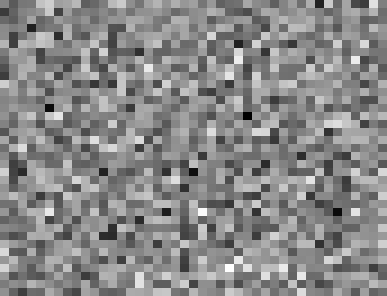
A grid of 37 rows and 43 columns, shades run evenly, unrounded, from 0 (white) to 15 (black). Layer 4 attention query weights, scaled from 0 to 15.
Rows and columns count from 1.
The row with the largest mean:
21
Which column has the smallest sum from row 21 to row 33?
43
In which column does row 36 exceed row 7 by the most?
27
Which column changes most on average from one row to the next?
30
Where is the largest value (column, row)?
28, 15
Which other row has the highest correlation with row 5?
2
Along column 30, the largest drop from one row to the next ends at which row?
5
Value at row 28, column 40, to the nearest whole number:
7
